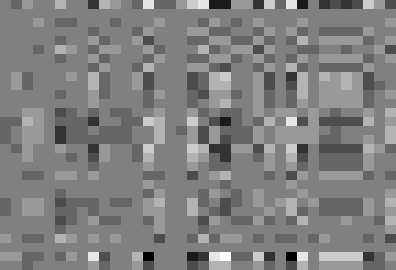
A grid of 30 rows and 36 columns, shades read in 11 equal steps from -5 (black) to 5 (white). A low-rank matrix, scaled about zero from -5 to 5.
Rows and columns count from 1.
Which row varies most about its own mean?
29
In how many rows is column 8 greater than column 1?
1
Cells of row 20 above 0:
10
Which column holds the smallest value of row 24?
21
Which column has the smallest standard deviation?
5
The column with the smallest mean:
6
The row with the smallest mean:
14
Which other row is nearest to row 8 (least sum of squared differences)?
4
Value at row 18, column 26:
0
